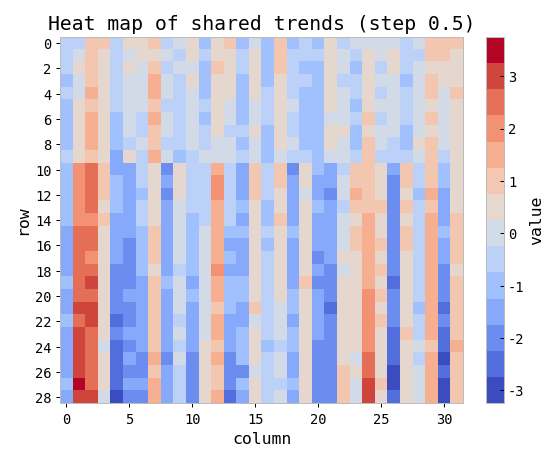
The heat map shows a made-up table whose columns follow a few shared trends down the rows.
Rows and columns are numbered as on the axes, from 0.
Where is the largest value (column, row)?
1, 27
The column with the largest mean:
2
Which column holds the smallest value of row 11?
26
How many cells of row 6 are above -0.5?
19
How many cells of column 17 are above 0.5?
6
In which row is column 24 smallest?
0
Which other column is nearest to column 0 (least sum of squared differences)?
14
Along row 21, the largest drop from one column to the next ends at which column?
30
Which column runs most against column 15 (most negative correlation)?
28
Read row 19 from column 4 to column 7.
-2 -2 -1.5 1
